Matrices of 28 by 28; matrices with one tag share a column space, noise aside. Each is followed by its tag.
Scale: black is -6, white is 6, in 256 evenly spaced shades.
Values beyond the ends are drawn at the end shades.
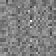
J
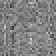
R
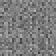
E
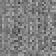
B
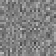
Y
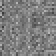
B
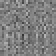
R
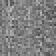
J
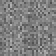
R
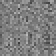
R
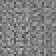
R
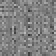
B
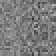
Y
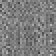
R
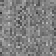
J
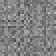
J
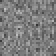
Y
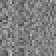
Y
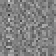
Y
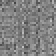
E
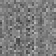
E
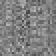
J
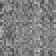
Y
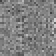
B
